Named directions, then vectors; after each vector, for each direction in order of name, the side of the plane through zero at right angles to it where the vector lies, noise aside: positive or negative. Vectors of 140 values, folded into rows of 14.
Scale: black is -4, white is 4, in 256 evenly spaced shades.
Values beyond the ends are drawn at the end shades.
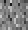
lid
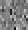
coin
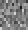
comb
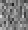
positive, positive, positive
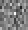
negative, positive, negative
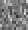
positive, negative, negative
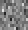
negative, positive, positive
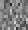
negative, negative, positive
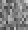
negative, negative, negative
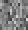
negative, negative, positive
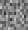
positive, negative, positive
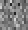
positive, negative, positive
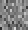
negative, negative, negative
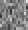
positive, negative, negative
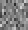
negative, negative, negative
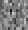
positive, positive, negative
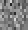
positive, negative, positive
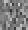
positive, positive, negative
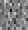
positive, positive, negative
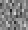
positive, positive, negative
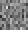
negative, negative, negative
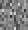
negative, positive, negative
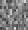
negative, negative, negative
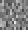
negative, negative, positive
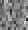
positive, positive, negative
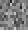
negative, positive, negative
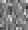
positive, negative, negative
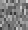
positive, negative, negative
